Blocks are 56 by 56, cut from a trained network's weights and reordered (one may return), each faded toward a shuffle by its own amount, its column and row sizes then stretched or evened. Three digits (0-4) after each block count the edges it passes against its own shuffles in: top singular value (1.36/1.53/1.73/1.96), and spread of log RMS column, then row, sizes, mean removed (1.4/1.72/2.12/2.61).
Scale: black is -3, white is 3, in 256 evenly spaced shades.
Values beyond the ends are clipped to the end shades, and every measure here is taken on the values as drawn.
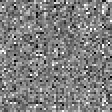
0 3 0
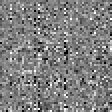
0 4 3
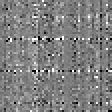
2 4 3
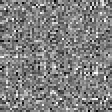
2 1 2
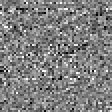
1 0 3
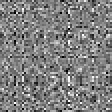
4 3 2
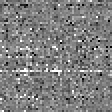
1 1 3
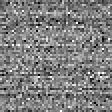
2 0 1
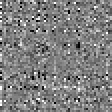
1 4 3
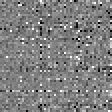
1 3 3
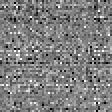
2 1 3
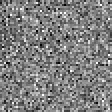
0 0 0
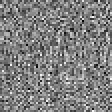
3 0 1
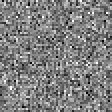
2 0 1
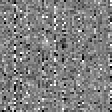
1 4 0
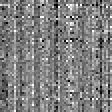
4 4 2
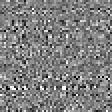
3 1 4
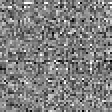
3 1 3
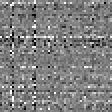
3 3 4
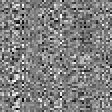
4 4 0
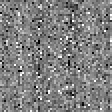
0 2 0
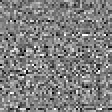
3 0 4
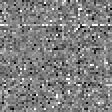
0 0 2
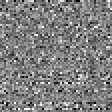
2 0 4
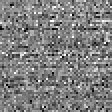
2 0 2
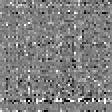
1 1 4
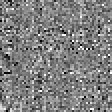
1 2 3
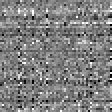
3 3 2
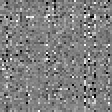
1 4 2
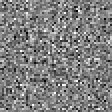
2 2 1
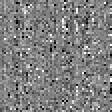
0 3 0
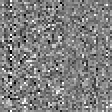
2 4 0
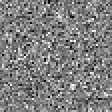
0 2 0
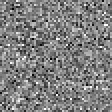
3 0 1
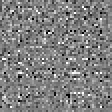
0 2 4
